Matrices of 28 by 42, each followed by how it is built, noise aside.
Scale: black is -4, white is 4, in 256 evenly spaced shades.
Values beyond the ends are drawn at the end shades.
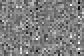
uneven columns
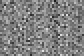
repeating rows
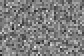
noise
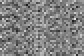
repeating rows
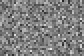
repeating rows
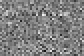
low rank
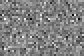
uneven rows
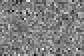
uneven rows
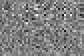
low rank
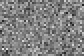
noise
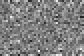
low rank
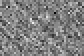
Toeplitz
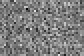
repeating rows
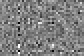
low rank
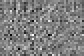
low rank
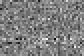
uneven rows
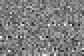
uneven rows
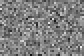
noise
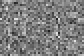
low rank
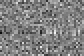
low rank
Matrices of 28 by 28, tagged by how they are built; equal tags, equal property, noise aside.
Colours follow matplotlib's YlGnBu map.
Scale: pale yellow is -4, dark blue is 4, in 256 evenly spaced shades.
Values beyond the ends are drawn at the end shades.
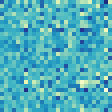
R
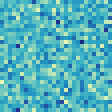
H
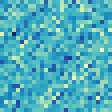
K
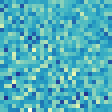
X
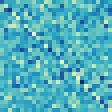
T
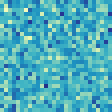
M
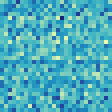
M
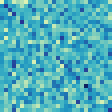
T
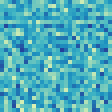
M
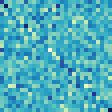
T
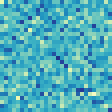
T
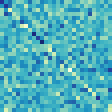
T
